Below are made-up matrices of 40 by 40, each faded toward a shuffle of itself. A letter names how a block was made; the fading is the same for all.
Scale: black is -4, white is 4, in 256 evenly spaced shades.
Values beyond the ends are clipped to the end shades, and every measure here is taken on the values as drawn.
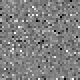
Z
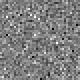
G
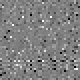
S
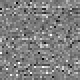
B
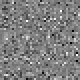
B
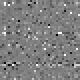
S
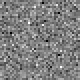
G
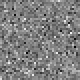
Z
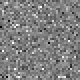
Z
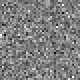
G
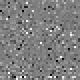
S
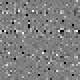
S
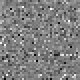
Z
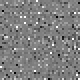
S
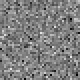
G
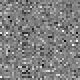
B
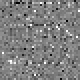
B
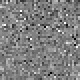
Z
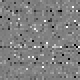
S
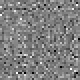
B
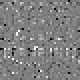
S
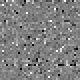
Z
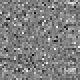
B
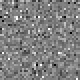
B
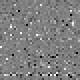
S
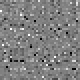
S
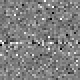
Z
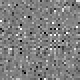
S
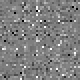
S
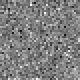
G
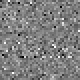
Z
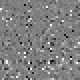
S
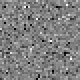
Z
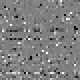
S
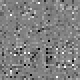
S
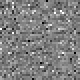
B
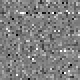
Z
